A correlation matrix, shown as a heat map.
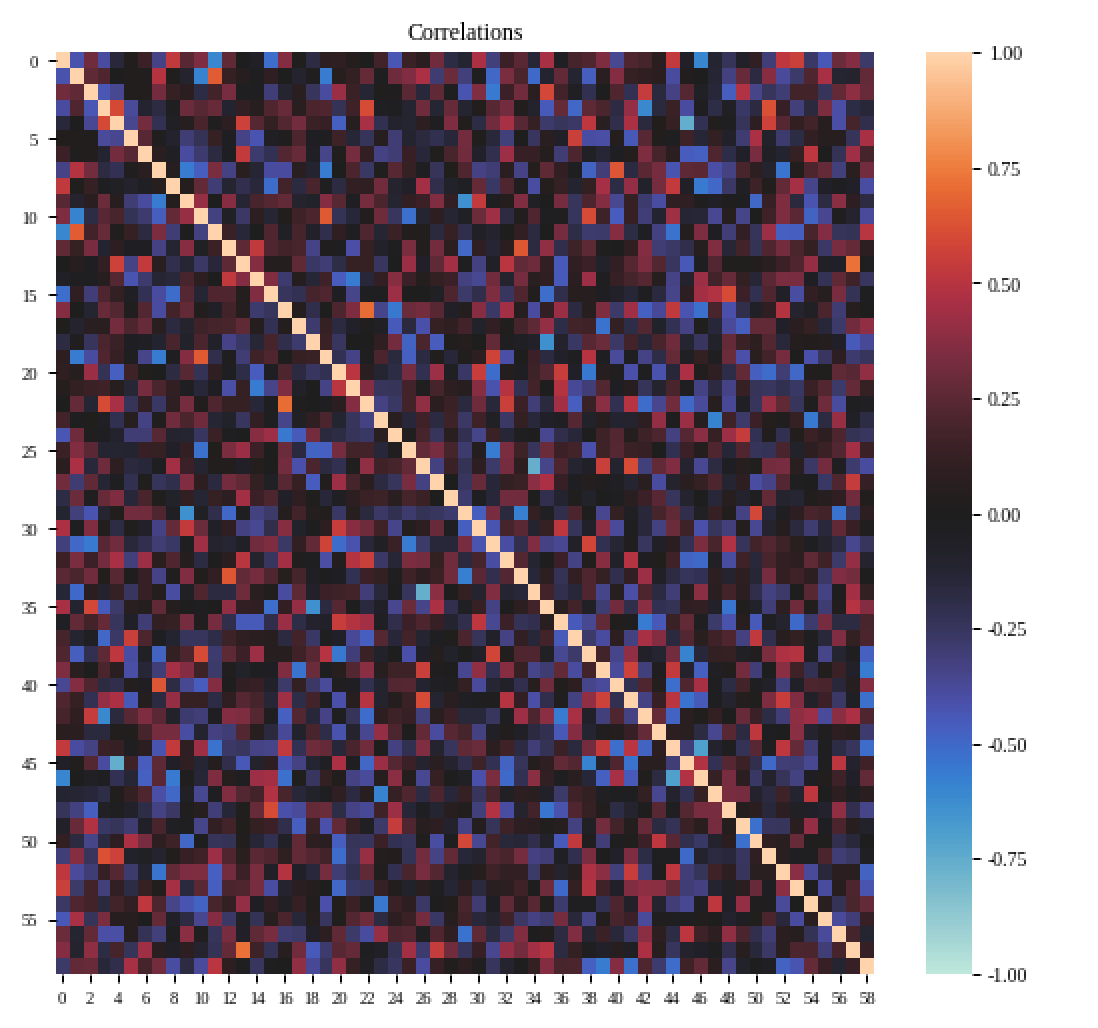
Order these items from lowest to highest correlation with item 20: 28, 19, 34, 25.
19, 28, 34, 25
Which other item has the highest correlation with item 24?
49
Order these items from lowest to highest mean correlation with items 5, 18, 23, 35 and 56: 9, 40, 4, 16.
4, 16, 40, 9
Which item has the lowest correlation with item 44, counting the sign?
46
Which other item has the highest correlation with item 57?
13
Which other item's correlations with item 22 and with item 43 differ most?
16
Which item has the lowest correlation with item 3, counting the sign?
42
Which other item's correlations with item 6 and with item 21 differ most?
36
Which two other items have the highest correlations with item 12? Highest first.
33, 14
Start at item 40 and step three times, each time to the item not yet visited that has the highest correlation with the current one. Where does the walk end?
11
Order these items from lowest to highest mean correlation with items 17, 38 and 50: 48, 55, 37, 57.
55, 48, 57, 37
